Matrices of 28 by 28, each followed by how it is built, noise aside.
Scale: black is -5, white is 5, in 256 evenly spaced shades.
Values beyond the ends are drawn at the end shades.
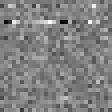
uneven rows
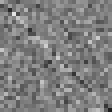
diagonal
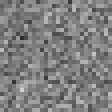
noise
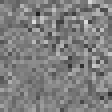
upper triangular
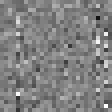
uneven columns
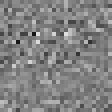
uneven rows
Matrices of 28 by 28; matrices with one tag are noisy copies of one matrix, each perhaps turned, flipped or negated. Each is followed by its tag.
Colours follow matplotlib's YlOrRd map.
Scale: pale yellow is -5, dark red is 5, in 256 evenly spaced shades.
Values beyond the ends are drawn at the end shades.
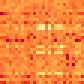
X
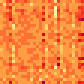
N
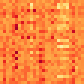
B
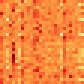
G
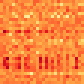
B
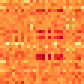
X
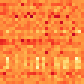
B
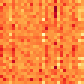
N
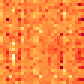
G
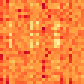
X
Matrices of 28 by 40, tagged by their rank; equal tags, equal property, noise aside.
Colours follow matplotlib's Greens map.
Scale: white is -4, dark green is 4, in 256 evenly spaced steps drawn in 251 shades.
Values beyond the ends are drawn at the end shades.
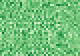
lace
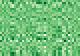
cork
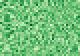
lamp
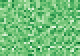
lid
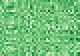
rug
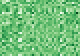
rug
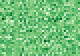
lamp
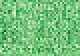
lace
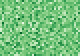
lace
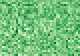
lace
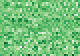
lid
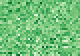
lamp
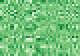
cork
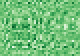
cork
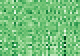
cork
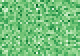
lamp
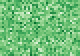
lace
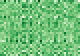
cork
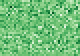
lamp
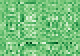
rug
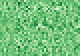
lamp
